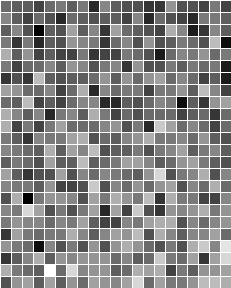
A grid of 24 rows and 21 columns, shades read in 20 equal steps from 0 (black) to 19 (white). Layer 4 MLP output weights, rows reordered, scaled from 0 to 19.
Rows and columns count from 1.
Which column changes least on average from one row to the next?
18
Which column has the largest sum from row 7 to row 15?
15
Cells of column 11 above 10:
6
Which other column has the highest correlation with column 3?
20
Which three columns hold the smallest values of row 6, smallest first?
21, 12, 2
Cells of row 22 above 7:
16
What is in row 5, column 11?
5
